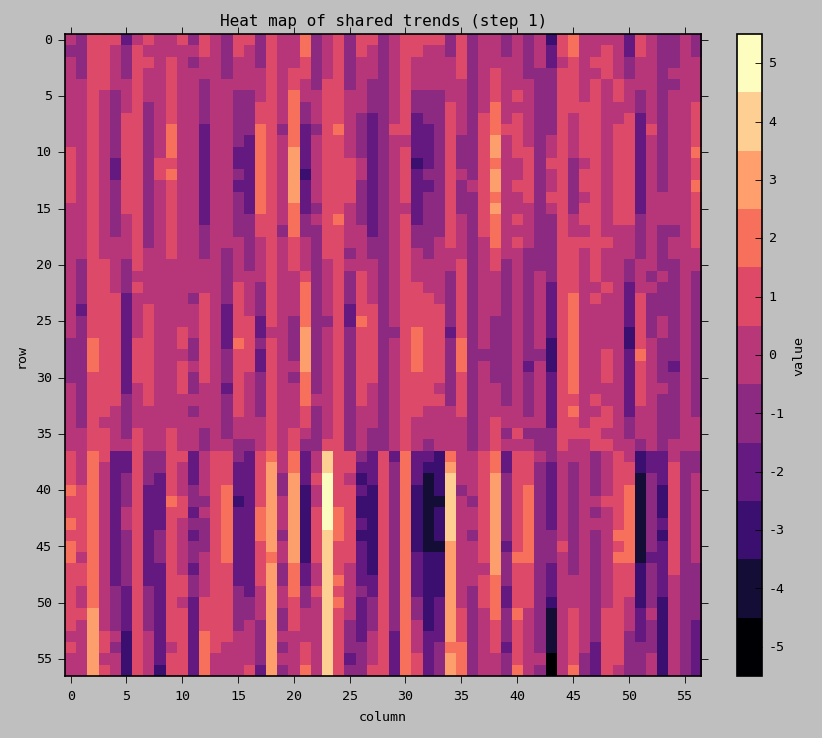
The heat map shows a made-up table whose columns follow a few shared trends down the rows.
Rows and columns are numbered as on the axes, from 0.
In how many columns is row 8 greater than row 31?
26
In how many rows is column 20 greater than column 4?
37
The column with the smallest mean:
43
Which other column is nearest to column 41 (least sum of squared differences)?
14
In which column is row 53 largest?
23
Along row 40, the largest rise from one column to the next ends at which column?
34
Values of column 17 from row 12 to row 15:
2 2 2 2
